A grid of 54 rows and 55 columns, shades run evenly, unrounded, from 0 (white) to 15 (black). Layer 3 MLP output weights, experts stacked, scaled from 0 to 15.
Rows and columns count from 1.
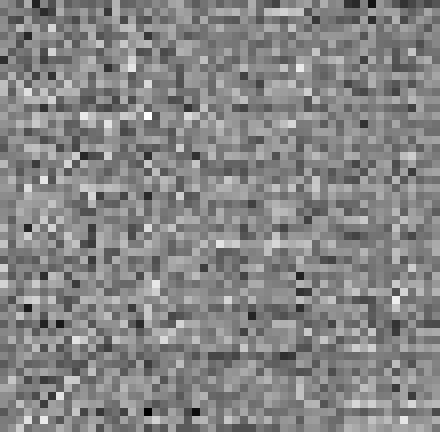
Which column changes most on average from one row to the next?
19
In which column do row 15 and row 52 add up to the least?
17
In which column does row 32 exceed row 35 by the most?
7
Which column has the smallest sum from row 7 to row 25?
40
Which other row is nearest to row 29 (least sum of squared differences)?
39
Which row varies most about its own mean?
41
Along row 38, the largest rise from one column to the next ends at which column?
51
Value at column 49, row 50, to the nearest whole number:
8
